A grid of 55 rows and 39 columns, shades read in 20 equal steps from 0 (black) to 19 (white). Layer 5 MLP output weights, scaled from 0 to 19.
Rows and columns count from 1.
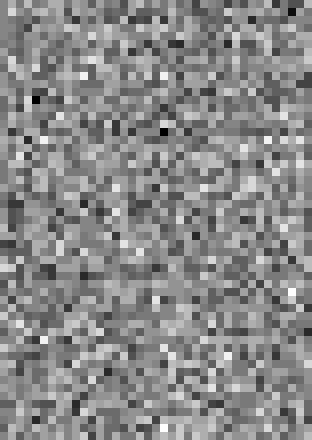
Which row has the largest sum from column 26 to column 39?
18
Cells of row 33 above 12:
15
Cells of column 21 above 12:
15
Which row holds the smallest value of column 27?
12
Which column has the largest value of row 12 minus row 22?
21
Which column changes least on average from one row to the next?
1
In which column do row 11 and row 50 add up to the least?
11
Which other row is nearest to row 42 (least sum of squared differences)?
50
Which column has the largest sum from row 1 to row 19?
30
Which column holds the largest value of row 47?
27
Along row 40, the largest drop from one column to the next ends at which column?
25
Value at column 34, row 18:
18
